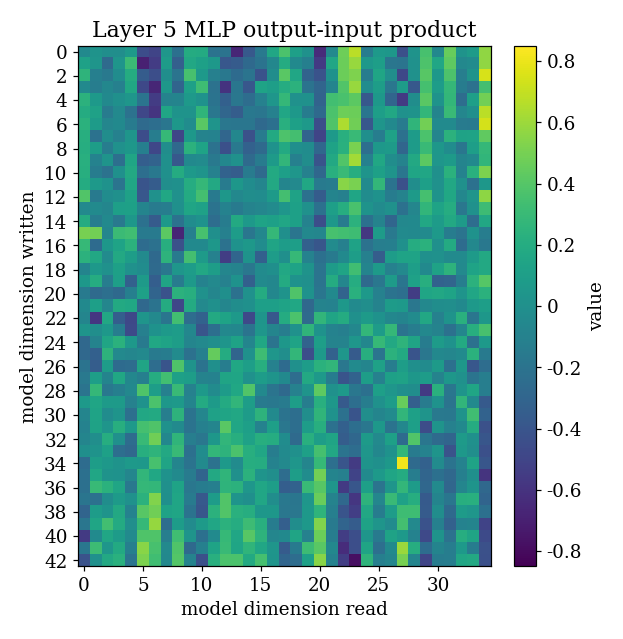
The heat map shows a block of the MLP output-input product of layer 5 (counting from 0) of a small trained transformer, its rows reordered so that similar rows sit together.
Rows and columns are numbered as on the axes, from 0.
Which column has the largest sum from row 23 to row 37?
20
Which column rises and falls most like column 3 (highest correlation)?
1
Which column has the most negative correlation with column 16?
8
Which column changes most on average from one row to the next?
27
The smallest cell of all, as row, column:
42, 23
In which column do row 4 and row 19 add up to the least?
6
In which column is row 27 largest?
7
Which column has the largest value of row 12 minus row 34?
34
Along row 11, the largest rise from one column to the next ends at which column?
22
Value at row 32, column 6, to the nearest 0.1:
0.5
